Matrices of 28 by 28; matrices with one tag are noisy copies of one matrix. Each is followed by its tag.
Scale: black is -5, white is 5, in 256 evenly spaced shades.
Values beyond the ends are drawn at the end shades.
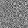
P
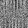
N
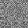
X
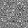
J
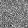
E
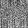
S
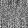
S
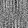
N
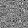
J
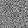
P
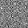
P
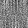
N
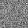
X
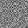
P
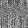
S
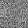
X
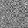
P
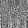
S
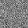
X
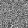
E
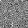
E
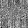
S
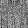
S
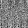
S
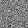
E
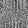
N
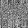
S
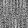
N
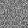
X
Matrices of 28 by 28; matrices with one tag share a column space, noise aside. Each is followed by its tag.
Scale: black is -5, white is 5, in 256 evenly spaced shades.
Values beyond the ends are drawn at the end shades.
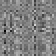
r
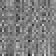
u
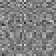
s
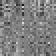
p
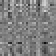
p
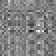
r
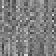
u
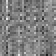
u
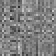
u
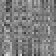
u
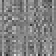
u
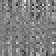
p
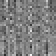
u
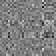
s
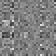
s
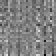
u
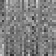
u
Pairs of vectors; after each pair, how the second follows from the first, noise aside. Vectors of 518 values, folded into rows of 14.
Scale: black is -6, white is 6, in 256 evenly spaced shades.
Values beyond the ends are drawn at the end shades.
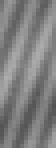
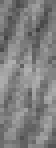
wrapped around, negated.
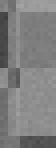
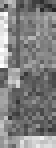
negated, scaled up.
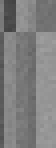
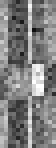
wrapped around, negated, scaled up.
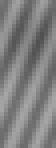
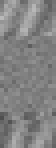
wrapped around, negated, partly zeroed.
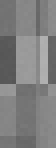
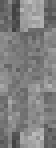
wrapped around, negated.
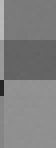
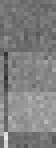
wrapped around, negated.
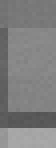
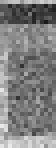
wrapped around, negated, scaled up.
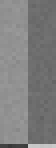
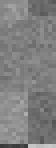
partly zeroed.
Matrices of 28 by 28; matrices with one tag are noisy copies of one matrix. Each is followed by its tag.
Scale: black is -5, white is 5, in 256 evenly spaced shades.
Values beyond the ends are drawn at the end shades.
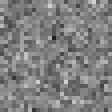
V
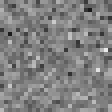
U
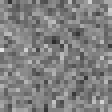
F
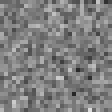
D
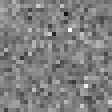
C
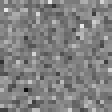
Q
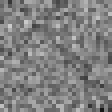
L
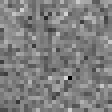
Q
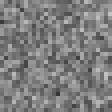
L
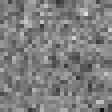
L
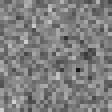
D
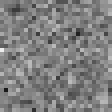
F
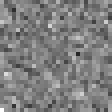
U
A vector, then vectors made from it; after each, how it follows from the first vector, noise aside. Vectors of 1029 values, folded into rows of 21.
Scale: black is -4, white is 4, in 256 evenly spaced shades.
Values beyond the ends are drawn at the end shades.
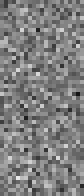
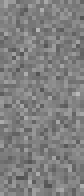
negated, shrunk.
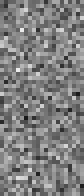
copied.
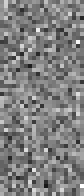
negated.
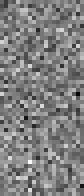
copied.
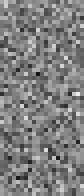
negated.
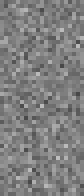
shrunk.
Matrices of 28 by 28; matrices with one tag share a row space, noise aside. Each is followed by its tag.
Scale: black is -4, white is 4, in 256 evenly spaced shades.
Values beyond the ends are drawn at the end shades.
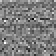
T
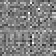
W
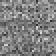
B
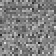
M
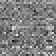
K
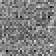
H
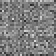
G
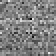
M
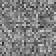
G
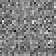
G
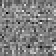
G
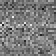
G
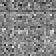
T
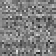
H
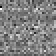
W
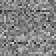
T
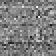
B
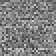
G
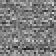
K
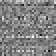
G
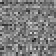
M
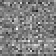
M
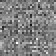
M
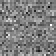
H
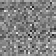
W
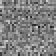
M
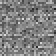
G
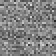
W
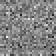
K
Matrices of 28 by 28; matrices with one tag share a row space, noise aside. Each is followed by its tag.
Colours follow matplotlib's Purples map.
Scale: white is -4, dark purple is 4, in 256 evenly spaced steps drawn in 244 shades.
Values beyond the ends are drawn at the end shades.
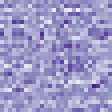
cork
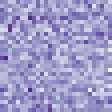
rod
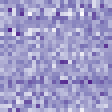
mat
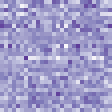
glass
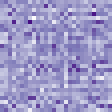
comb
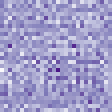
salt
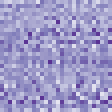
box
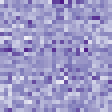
cork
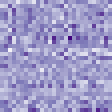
comb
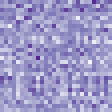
mat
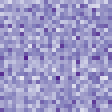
box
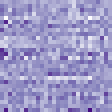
salt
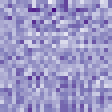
mat
